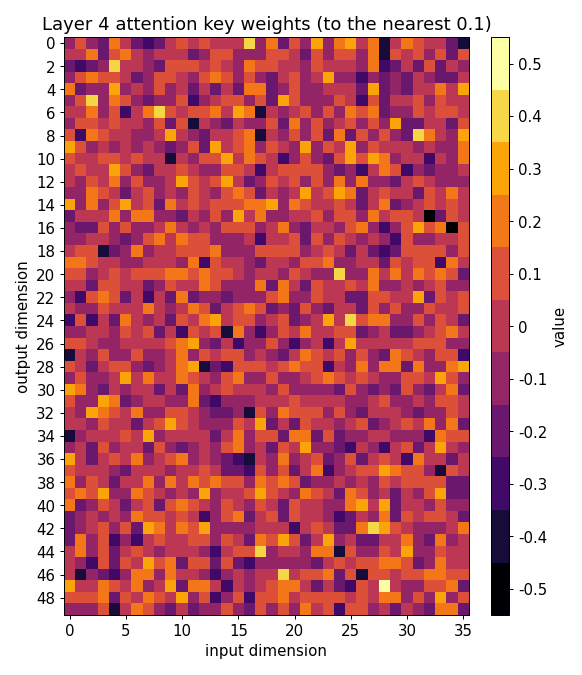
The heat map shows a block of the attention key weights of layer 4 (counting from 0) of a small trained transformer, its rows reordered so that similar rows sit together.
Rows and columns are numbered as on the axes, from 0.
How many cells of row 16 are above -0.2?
31
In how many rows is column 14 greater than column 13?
24
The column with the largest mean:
33
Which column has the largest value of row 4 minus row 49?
4
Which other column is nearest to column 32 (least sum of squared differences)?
9
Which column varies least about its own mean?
22
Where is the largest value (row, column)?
47, 28
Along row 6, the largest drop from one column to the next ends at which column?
17
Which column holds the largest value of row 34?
7
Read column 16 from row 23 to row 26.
0.2 0.1 -0.1 -0.1
